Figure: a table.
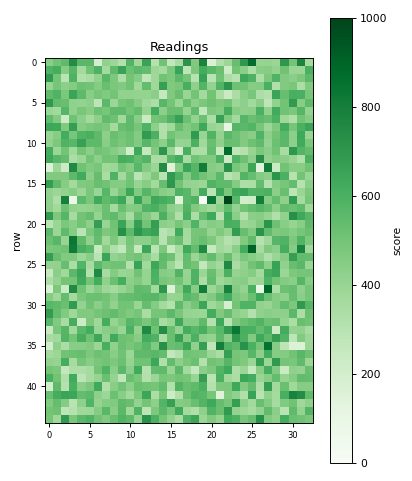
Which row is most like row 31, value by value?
15
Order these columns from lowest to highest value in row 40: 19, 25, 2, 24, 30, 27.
2, 30, 24, 25, 19, 27
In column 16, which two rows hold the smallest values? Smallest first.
17, 11
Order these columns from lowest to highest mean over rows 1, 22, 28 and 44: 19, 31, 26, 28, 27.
26, 28, 31, 27, 19
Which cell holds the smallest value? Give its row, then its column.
17, 19
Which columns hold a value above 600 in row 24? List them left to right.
0, 7, 30
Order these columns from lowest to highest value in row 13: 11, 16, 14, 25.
16, 11, 25, 14
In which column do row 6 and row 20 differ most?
27
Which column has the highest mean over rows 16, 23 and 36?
25
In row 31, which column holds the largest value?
0
